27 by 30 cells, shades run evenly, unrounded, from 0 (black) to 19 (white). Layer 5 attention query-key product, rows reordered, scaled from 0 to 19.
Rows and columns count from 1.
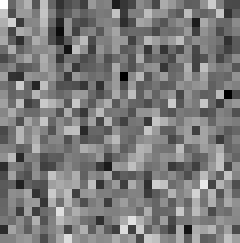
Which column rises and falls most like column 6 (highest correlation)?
1
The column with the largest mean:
26
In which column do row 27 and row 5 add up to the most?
19
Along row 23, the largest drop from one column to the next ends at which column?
6
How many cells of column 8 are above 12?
4
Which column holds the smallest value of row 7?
8
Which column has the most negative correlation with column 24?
16
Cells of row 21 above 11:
12
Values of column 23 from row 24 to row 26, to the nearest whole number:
15 9 13
